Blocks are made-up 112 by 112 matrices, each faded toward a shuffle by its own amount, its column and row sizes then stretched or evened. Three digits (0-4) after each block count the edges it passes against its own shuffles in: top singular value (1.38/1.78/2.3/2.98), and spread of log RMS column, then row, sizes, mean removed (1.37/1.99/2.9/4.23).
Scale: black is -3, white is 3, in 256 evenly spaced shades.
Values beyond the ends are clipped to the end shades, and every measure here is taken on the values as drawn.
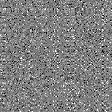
3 1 1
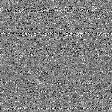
1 0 3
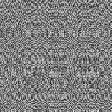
4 1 1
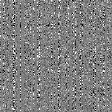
0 4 1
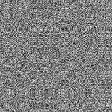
3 0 1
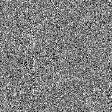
0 2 0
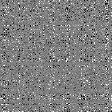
1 3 3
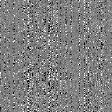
3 4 1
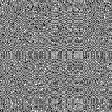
4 0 0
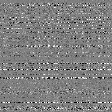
3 1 4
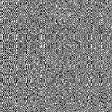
4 3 0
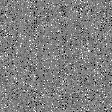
1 2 0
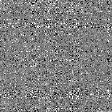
0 3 3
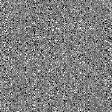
2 3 1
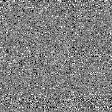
1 1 3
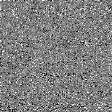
1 1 2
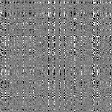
4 4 3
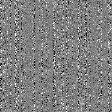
0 4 0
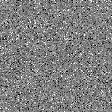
2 0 1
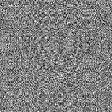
3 0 1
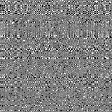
4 1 3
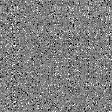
2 2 0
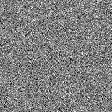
2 0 0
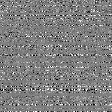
3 1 4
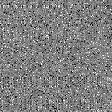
3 0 0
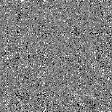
0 2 2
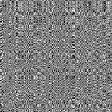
4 3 0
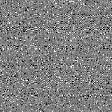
3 0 2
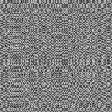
4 0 1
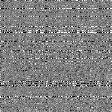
3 1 4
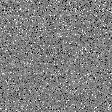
0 0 1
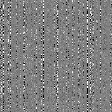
3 4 0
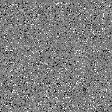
1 1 2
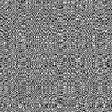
4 0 2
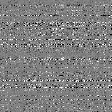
2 2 4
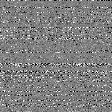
2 0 4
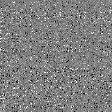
1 2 2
